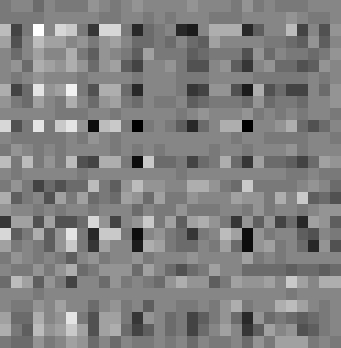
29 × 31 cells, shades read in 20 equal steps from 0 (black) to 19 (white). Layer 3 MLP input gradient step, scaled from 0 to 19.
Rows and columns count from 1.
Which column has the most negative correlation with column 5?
15
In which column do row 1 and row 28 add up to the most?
7
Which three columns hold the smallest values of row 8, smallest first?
23, 13, 18
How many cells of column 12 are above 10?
3
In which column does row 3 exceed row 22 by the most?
4
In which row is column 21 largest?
20
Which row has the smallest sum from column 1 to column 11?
16
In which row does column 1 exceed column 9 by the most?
11
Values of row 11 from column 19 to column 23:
8 10 13 13 0
